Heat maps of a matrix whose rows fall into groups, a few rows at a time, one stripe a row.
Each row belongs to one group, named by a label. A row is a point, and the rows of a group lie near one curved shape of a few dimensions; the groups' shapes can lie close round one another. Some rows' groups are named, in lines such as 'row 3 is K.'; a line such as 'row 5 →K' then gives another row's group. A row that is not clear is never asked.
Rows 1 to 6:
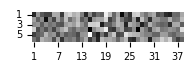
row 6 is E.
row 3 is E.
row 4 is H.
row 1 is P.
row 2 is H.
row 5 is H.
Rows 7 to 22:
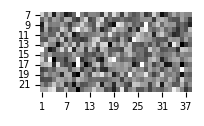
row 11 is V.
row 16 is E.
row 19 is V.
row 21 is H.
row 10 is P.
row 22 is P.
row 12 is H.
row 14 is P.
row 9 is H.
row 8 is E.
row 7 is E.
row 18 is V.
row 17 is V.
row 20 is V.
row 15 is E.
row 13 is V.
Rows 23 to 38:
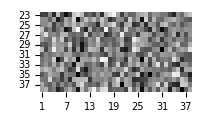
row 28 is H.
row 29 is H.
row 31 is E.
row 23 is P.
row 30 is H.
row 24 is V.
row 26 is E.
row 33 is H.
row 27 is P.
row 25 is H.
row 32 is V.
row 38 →V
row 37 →H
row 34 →V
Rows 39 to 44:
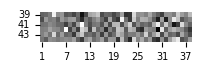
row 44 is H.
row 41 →H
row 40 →H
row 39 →H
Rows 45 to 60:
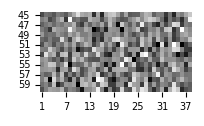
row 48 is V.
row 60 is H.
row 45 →P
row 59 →V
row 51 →H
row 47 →H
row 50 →P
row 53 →P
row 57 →H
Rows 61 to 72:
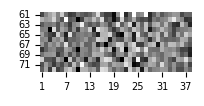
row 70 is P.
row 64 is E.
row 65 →P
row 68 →V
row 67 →E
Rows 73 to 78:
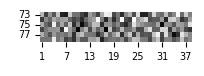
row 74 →H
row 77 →H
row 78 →H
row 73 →P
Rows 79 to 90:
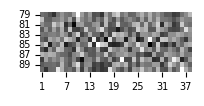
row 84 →E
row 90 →V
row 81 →H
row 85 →E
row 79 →P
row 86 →V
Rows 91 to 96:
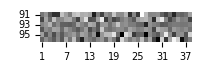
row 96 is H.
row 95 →H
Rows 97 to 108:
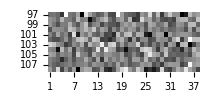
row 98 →H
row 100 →P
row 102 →V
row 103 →V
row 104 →E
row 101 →E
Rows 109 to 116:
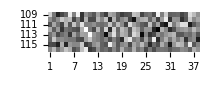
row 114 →H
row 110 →H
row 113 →H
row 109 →P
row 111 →H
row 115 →V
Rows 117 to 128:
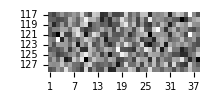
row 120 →E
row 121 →V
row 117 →V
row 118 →P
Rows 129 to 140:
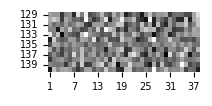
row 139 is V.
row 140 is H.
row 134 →P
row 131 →H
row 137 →H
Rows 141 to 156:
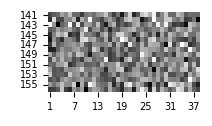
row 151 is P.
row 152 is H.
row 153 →P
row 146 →P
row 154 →V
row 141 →H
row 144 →V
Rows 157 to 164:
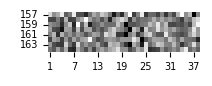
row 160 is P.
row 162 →H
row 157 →P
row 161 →E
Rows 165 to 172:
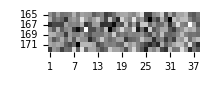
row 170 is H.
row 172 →H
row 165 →E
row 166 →V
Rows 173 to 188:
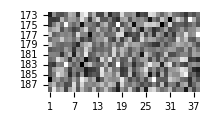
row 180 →P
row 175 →V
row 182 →P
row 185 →P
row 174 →V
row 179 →E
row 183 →V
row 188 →P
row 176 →E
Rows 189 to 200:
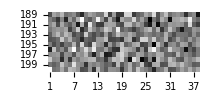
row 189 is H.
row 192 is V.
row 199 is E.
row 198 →H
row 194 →H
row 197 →E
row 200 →P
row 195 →H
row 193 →V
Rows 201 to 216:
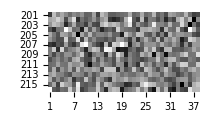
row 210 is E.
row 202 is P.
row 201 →P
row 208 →E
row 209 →H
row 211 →H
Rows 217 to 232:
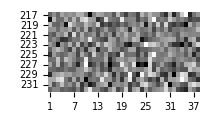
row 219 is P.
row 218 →P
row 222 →H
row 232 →H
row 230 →P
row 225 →P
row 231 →H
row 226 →V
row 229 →H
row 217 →H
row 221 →E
